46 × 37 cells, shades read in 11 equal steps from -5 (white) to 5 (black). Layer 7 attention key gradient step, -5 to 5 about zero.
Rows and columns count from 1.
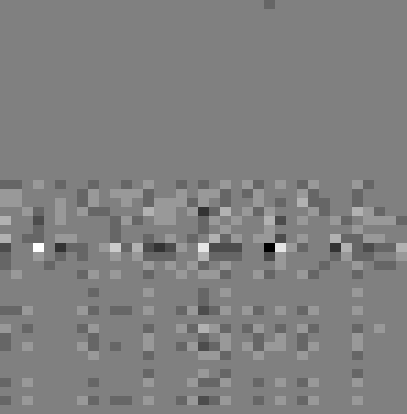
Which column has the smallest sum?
26
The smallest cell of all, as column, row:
4, 28
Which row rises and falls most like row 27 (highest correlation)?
25
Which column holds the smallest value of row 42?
19
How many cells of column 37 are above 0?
1
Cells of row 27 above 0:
9
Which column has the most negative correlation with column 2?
29
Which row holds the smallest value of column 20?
27
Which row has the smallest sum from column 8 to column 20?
22
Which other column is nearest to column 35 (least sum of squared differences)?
36
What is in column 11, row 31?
-1
